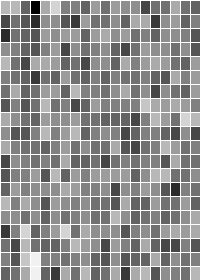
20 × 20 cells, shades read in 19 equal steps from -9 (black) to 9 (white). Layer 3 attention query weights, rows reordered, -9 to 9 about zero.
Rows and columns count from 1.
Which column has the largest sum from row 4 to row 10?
5
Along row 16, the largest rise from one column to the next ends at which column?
12
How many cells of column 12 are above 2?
3
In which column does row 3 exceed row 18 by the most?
11
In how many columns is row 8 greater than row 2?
14
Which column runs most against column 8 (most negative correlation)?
18
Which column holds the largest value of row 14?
7
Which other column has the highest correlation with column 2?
6
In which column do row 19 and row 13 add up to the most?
4
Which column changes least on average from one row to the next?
10
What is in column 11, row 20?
-1
